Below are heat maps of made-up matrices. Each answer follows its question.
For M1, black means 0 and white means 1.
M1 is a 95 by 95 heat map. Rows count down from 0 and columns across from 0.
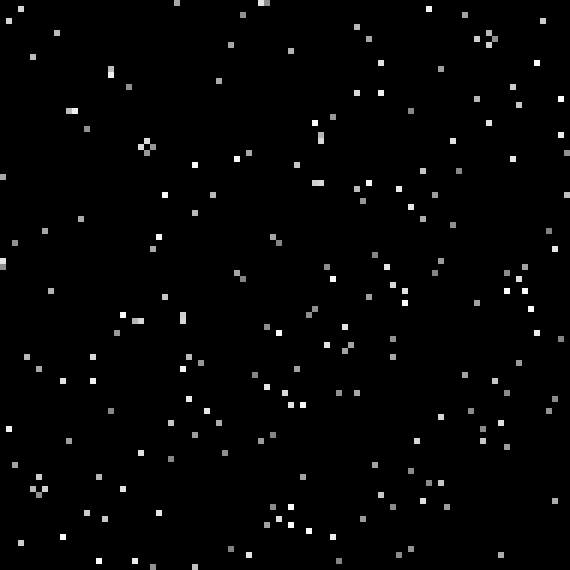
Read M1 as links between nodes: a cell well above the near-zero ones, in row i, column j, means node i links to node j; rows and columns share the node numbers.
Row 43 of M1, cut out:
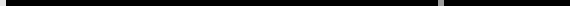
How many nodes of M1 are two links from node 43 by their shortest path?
5
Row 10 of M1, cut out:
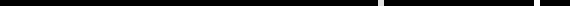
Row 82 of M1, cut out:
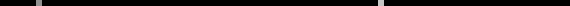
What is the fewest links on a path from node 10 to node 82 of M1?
2
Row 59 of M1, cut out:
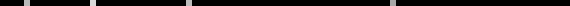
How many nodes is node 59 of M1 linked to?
4
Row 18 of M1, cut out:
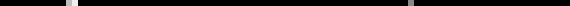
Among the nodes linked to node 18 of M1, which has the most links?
node 68
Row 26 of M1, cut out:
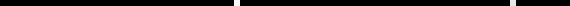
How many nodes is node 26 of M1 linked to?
2
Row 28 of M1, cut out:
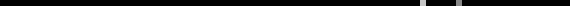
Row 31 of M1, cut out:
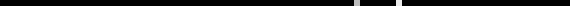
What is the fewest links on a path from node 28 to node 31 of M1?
5
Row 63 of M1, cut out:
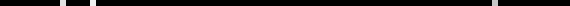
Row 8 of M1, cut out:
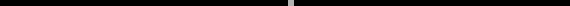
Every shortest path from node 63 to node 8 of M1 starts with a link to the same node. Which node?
node 15
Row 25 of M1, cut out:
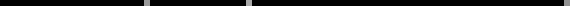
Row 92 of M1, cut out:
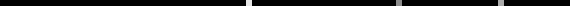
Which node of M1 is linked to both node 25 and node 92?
node 41
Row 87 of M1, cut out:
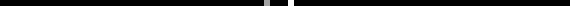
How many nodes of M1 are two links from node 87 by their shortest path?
6
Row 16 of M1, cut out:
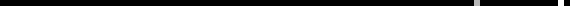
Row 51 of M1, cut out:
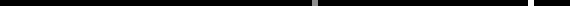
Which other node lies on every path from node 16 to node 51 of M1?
node 52
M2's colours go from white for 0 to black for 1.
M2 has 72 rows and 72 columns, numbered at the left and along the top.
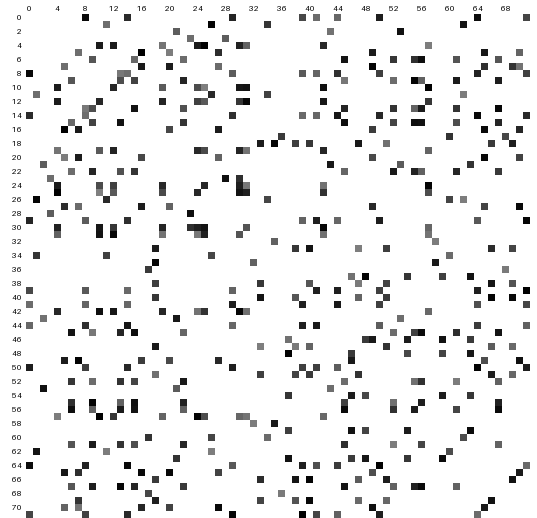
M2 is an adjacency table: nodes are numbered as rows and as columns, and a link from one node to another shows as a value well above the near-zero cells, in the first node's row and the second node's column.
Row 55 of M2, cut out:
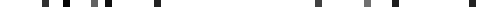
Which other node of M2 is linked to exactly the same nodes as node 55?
node 61
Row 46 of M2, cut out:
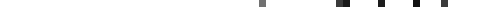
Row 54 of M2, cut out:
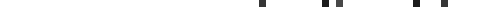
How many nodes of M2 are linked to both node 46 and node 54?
4
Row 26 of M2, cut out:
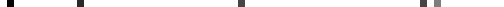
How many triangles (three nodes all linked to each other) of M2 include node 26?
7
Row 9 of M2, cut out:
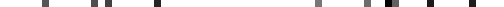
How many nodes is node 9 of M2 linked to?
10
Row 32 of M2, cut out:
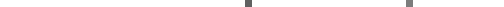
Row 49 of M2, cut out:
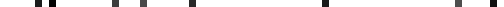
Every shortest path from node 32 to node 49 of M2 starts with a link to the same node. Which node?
node 35
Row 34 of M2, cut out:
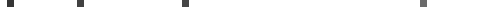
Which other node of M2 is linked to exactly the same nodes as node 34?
node 62
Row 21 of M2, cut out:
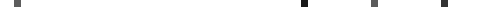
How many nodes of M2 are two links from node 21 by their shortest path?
5
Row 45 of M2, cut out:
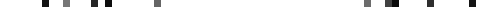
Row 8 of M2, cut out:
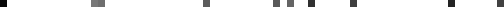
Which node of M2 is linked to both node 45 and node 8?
node 13
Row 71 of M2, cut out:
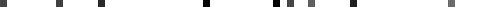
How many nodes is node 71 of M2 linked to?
9
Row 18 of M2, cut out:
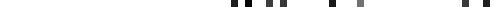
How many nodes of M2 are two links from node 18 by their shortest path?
3
